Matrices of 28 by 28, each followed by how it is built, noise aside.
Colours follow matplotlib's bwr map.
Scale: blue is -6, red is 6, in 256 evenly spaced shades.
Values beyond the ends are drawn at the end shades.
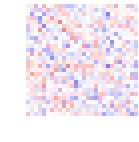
Toeplitz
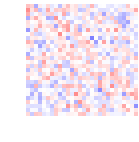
Toeplitz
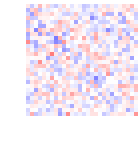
Toeplitz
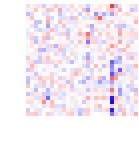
uneven columns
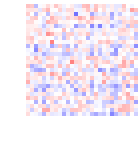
blocks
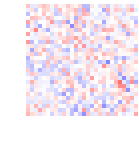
Toeplitz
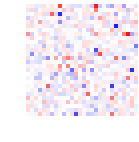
sparse
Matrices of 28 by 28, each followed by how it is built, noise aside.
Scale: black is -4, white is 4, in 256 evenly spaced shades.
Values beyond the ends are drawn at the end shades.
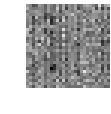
blocks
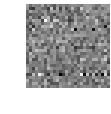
uneven rows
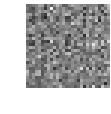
blocks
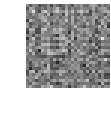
blocks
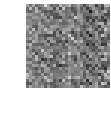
repeating rows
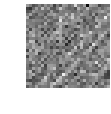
Hankel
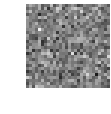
noise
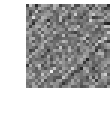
Hankel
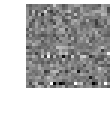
uneven rows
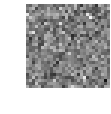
noise
